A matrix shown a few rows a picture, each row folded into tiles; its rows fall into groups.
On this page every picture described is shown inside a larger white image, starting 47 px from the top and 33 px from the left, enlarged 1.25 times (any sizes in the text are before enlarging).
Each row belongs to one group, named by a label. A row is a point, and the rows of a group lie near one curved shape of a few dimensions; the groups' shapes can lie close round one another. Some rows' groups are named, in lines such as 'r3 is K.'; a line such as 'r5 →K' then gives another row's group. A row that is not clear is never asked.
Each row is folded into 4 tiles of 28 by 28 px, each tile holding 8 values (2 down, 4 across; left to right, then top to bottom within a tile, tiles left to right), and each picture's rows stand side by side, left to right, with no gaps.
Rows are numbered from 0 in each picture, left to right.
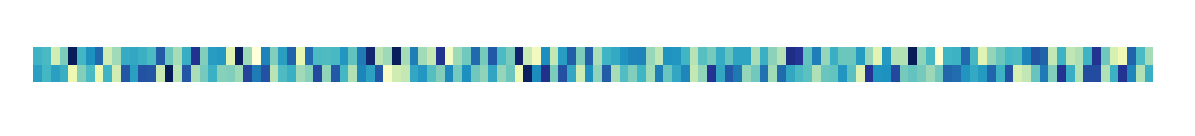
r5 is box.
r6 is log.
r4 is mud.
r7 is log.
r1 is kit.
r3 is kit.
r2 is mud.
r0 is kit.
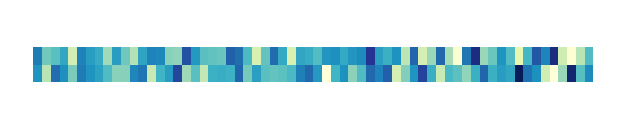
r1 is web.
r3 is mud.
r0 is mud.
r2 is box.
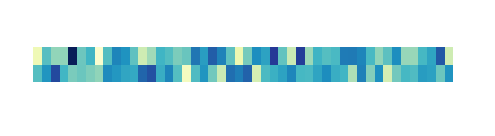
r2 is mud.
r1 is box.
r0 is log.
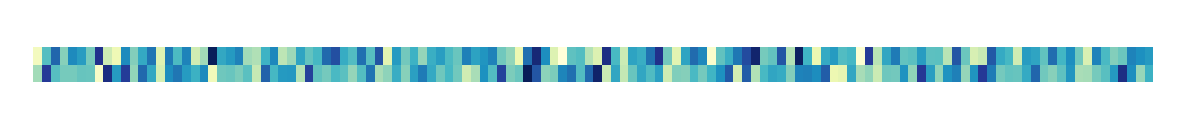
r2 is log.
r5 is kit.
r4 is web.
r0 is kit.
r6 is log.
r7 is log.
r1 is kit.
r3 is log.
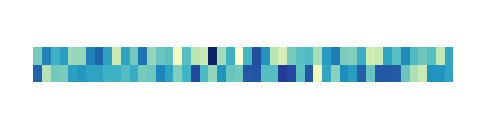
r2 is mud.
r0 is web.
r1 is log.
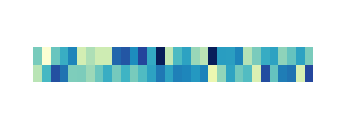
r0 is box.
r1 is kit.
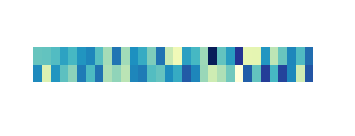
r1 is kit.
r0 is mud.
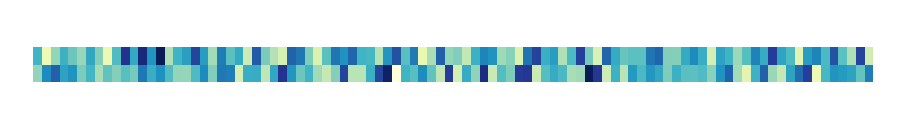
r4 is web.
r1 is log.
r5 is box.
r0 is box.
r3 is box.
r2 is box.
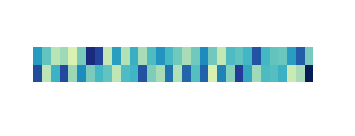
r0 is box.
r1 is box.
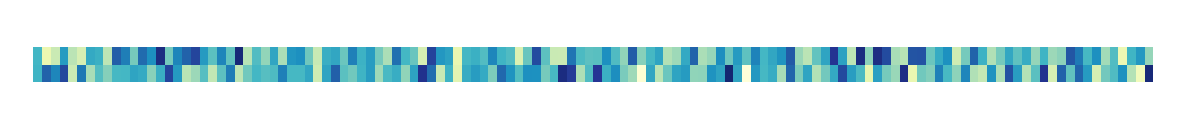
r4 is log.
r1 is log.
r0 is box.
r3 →log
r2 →log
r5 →box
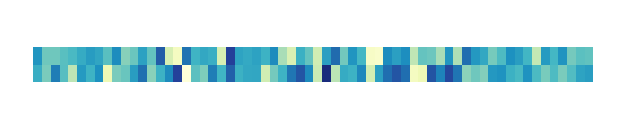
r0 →mud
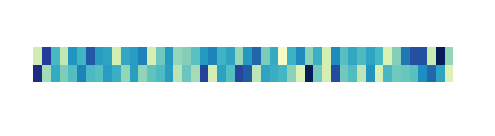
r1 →box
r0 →web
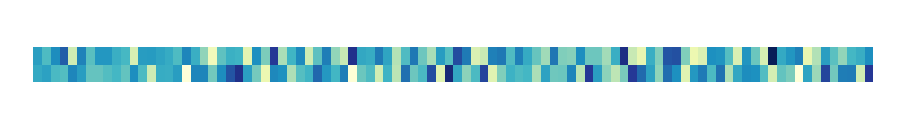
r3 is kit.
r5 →kit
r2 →kit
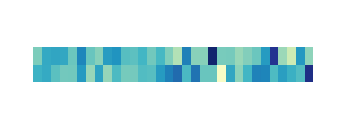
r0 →mud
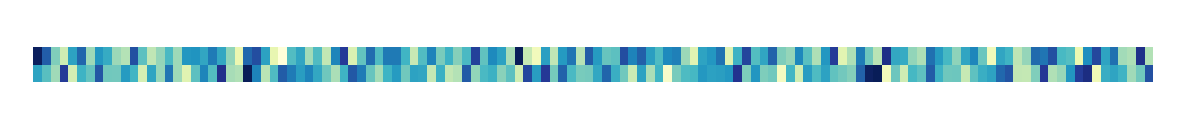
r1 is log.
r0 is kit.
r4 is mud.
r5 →log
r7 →box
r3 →kit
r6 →web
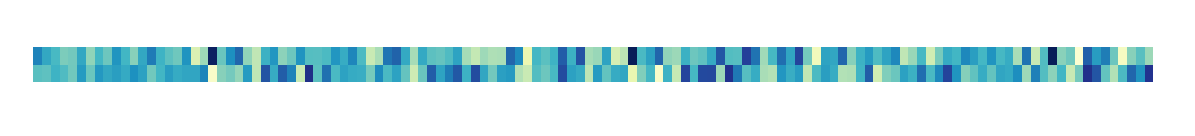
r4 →kit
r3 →box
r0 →mud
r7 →log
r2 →mud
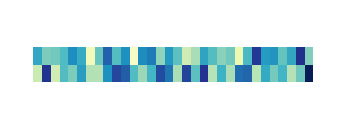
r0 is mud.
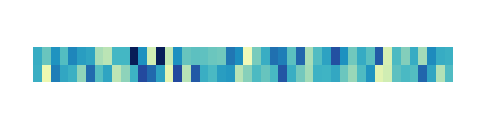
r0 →box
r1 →box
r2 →log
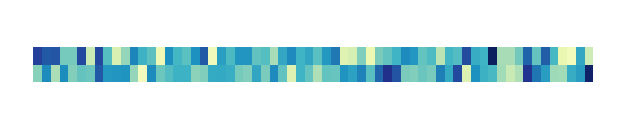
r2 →mud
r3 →log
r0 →kit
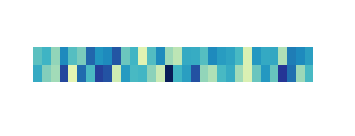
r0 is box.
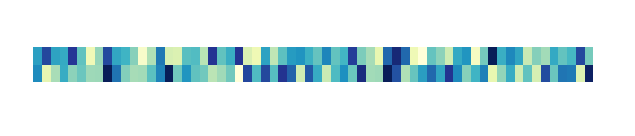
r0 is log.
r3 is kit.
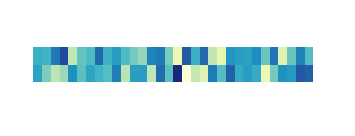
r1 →web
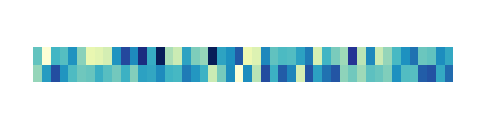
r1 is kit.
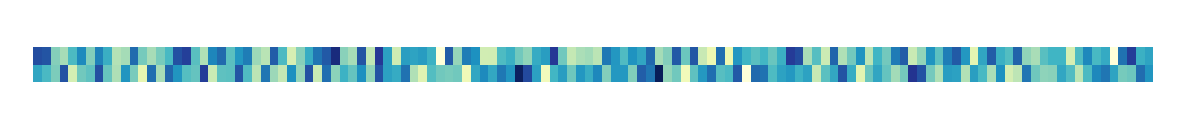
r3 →mud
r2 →kit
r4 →mud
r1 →kit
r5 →box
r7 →mud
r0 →kit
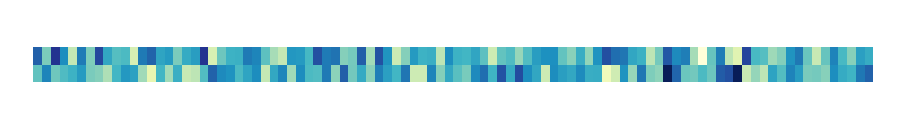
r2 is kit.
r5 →web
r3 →mud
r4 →log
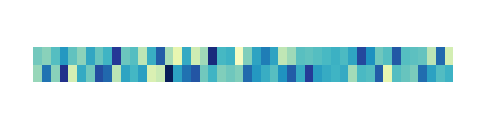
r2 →mud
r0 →box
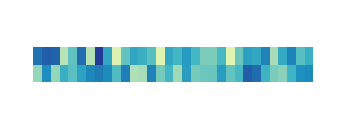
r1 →mud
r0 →kit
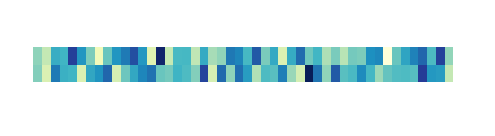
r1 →box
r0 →box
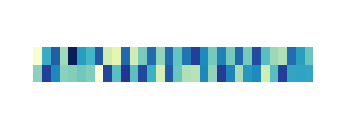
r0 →kit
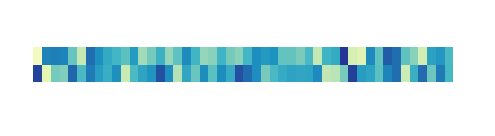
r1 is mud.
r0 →web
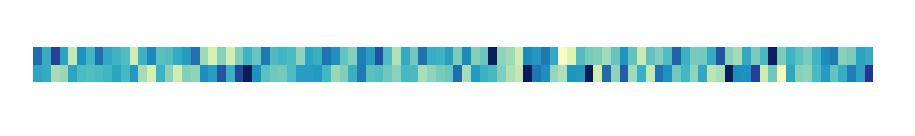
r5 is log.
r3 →log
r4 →box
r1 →mud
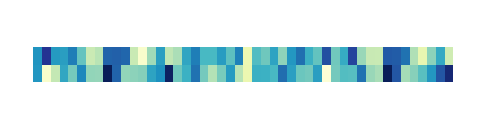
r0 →log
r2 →log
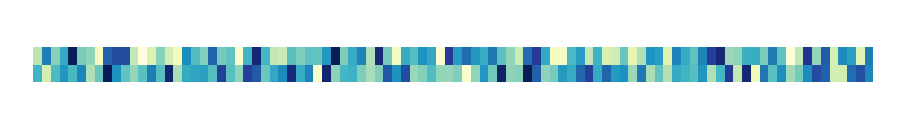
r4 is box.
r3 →log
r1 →log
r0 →log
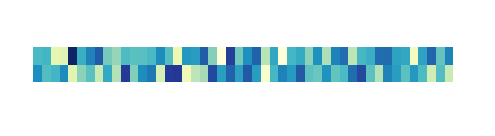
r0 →kit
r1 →web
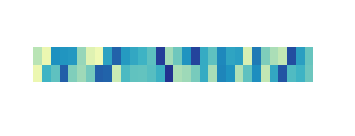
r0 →box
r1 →log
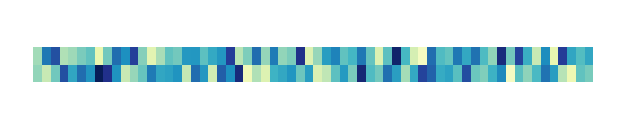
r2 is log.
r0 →mud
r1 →mud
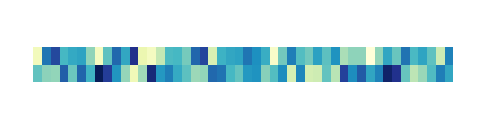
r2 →mud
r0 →mud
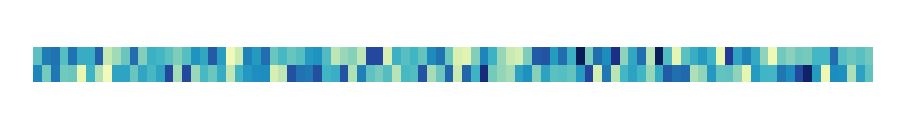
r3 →box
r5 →mud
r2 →box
